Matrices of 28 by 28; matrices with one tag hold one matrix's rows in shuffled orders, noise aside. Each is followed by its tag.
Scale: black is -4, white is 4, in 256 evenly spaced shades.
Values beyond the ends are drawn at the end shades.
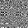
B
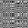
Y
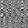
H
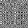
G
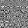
B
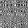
G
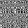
G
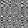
H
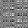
Y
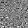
B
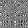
G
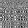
G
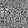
B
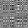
Y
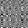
H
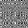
G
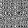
G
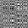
Y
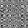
H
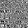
B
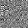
B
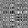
Y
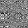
B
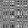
Y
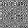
G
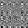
H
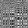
Y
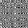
G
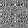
G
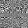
B
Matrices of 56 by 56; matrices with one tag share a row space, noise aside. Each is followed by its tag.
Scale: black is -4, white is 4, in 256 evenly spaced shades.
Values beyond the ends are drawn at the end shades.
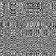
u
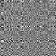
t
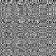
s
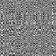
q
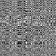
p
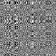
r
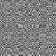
s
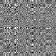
r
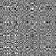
r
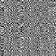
t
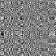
t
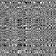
p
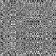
u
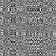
u
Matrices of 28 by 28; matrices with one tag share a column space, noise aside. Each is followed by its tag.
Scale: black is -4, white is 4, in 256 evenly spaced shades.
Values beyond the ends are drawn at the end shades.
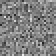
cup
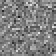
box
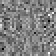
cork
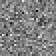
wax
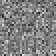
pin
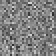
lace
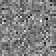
cup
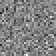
wax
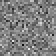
wax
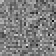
wax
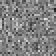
cork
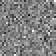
cup
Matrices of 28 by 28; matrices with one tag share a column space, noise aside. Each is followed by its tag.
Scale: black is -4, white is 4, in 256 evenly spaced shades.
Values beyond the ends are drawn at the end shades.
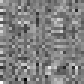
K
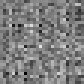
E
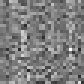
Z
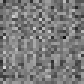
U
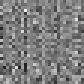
K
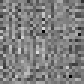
U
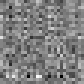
U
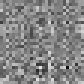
K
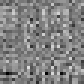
E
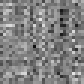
E
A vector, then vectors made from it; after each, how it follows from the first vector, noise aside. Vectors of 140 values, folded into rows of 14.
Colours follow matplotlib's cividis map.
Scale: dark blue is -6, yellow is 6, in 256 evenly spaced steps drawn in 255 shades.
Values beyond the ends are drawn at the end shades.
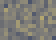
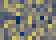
wrapped around, scaled up.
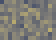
reversed.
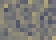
negated.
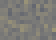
wrapped around, negated, shrunk.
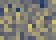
wrapped around, scaled up.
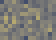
reversed.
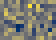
wrapped around, scaled up.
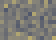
negated.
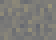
wrapped around, negated, shrunk.
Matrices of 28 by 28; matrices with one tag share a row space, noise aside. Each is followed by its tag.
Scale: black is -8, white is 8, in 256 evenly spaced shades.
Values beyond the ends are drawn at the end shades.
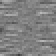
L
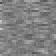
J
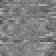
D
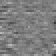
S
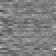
S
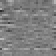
S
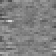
S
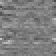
S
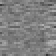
D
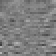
D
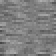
L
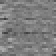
S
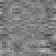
D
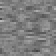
J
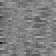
J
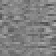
D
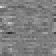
S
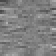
L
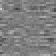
D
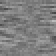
L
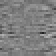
D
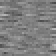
L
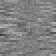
L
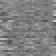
S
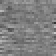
S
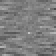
L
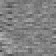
S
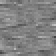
L
